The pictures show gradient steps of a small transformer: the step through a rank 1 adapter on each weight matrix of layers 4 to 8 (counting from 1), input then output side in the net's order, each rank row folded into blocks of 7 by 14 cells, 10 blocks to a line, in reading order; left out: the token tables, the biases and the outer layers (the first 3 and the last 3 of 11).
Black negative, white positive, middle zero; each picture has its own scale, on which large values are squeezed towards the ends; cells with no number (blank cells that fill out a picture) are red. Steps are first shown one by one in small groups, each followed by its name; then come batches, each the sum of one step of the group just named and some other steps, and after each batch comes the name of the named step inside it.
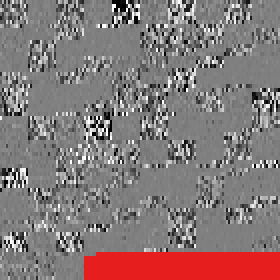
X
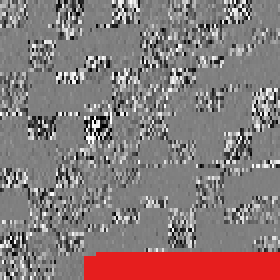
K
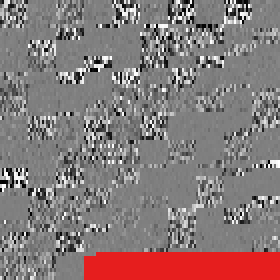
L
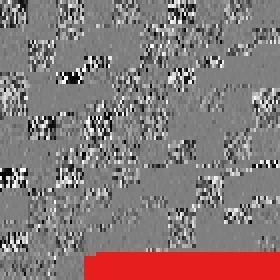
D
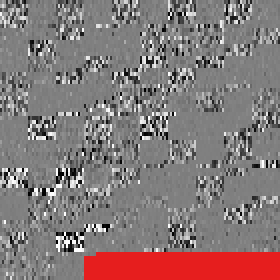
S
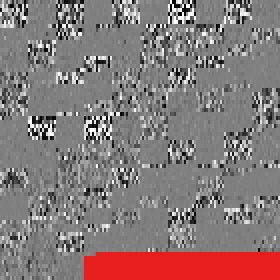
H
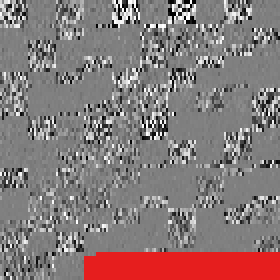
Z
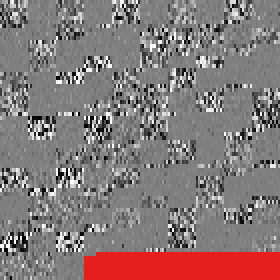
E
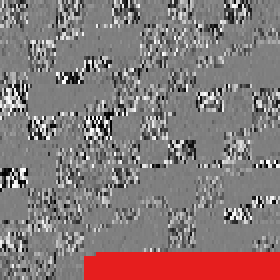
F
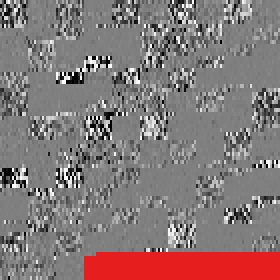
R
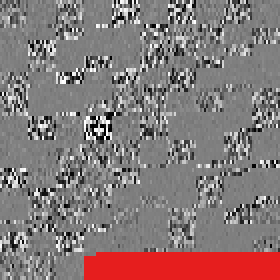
S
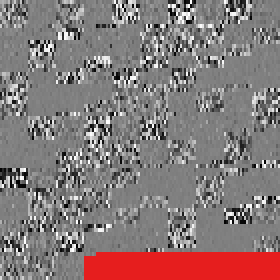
Z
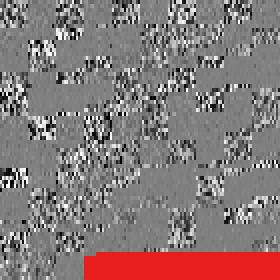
X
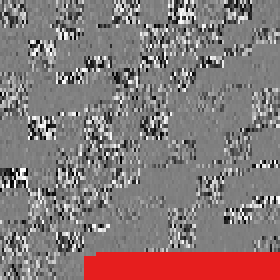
D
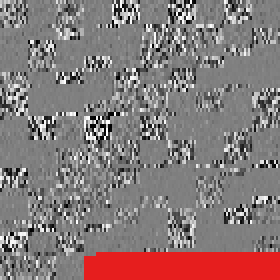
Z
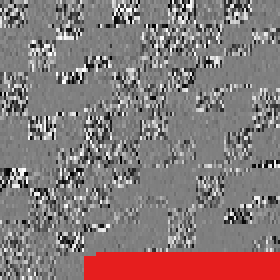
R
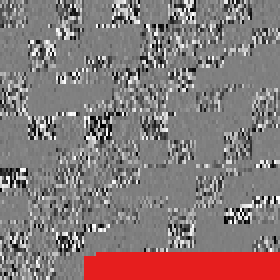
K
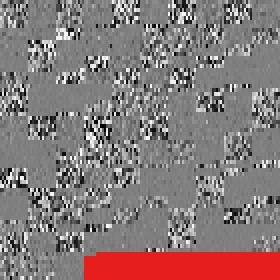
K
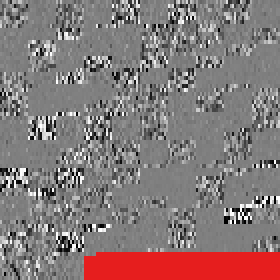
X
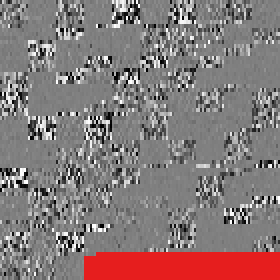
F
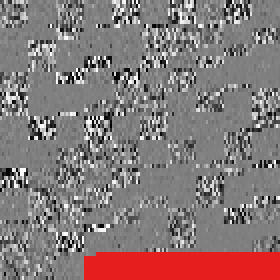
F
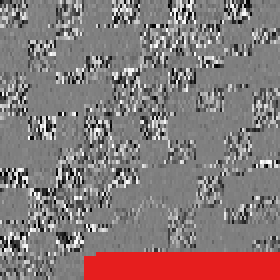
F
